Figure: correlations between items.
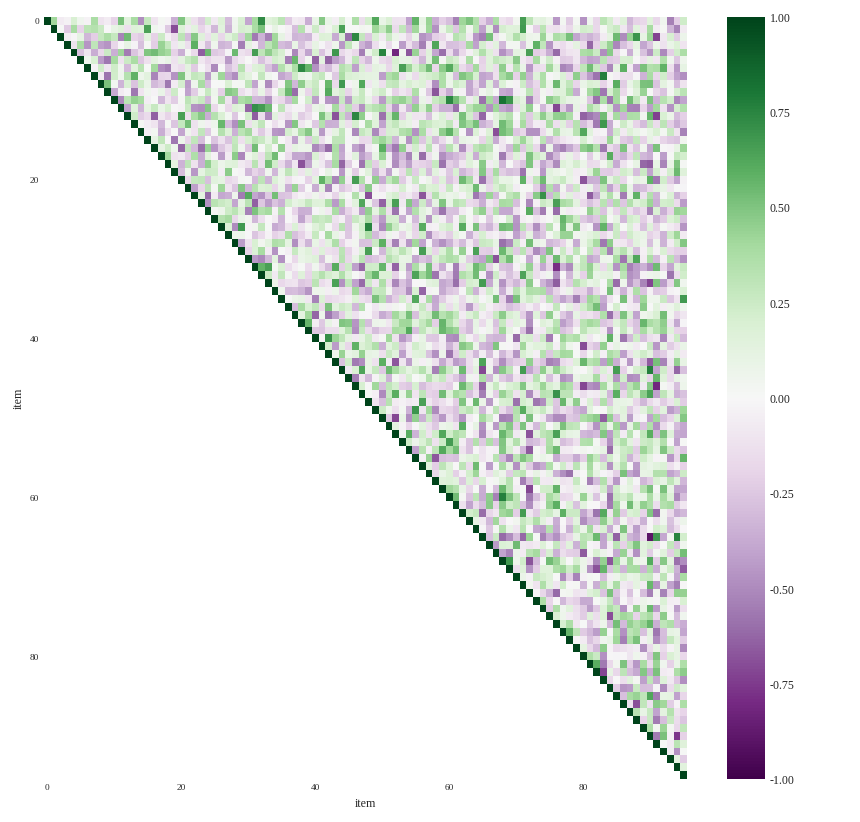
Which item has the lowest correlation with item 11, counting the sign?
76
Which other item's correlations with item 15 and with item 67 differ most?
1
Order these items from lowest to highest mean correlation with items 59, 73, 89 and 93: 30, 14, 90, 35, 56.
56, 35, 14, 30, 90
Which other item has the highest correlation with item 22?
74
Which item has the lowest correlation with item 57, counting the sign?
78
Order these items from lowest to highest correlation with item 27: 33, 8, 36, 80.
33, 80, 8, 36
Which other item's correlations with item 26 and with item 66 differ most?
48
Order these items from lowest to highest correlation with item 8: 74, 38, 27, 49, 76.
49, 27, 74, 38, 76
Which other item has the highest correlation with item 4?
50
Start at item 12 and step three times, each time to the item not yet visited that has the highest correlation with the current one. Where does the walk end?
88
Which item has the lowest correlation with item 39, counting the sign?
72
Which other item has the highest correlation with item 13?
83
